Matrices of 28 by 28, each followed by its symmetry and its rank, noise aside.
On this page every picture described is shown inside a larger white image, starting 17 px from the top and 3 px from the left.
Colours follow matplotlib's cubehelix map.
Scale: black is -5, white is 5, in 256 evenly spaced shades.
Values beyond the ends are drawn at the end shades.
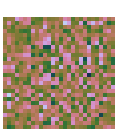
no symmetry, rank four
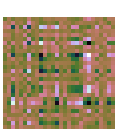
no symmetry, rank two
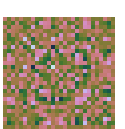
symmetric, rank four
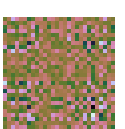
no symmetry, rank three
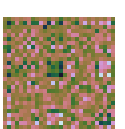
symmetric, rank three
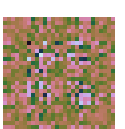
symmetric, rank three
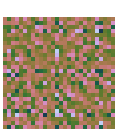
antisymmetric, rank four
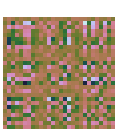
antisymmetric, rank two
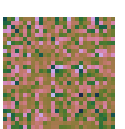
symmetric, rank three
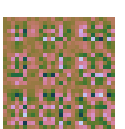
antisymmetric, rank two
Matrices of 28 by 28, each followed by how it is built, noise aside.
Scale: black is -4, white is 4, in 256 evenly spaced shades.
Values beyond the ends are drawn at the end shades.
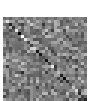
diagonal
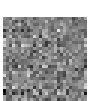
low rank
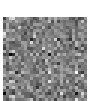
low rank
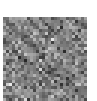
Toeplitz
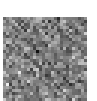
Toeplitz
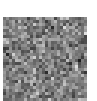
noise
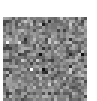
low rank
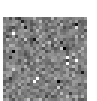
sparse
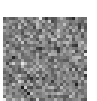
Toeplitz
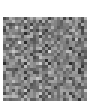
repeating rows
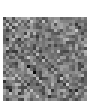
Toeplitz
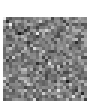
diagonal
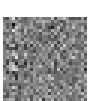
low rank
